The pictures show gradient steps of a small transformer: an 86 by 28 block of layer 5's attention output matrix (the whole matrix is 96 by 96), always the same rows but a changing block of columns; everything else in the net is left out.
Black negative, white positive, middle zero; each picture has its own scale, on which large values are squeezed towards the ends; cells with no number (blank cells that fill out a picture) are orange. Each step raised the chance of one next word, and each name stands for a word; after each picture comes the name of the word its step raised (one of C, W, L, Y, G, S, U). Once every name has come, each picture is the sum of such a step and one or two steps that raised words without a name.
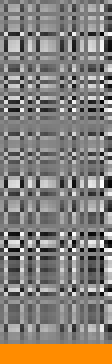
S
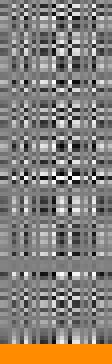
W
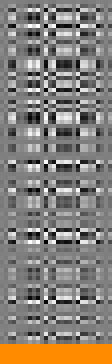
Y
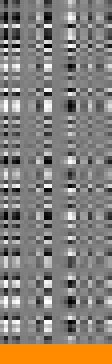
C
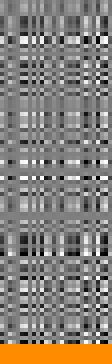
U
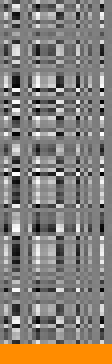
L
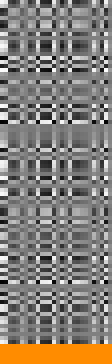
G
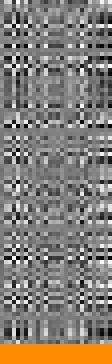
G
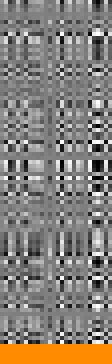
U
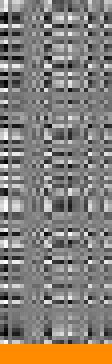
Y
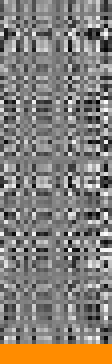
S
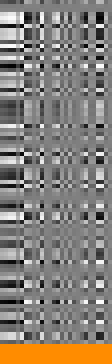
C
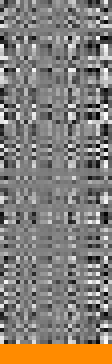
G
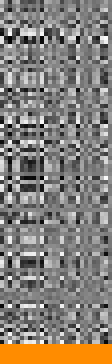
U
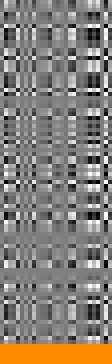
L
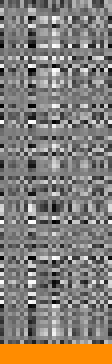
G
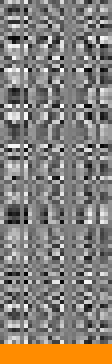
G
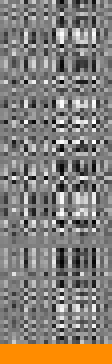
W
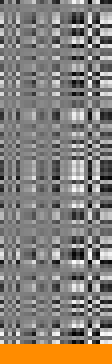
U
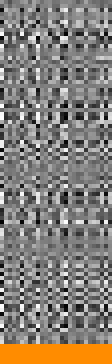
G
